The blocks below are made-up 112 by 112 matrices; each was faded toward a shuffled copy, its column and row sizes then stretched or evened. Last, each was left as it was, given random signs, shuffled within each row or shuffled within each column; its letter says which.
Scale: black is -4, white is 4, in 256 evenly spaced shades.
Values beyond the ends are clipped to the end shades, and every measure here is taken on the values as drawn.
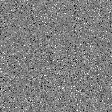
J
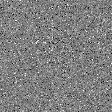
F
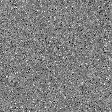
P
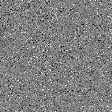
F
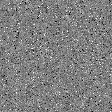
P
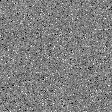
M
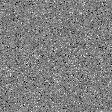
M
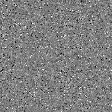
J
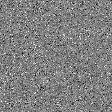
F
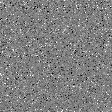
M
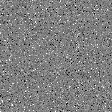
J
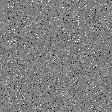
P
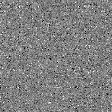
J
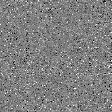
J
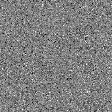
J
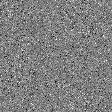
P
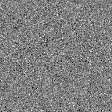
J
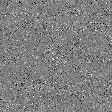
M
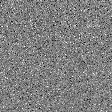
M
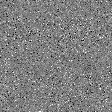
M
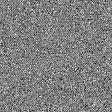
J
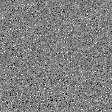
F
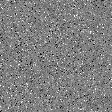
P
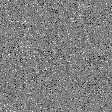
M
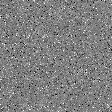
M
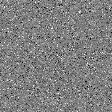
F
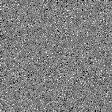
J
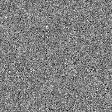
F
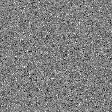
F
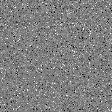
J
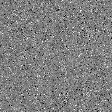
F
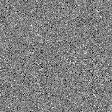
J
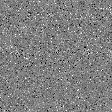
M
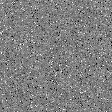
P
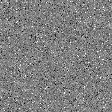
P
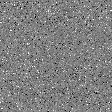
M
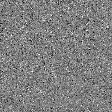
F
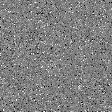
F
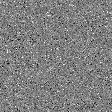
M
